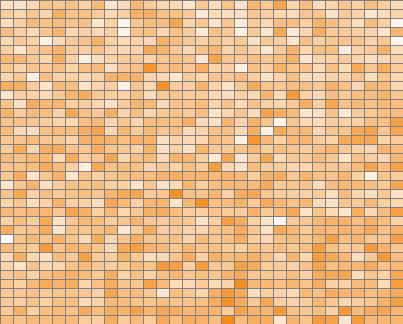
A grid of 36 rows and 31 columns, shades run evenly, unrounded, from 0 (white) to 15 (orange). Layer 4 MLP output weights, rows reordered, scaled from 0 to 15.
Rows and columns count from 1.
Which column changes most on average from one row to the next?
22
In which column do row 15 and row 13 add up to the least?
25
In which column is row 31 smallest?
28
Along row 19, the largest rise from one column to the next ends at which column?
8
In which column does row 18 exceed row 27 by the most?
1
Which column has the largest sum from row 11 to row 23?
31
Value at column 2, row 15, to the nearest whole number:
5
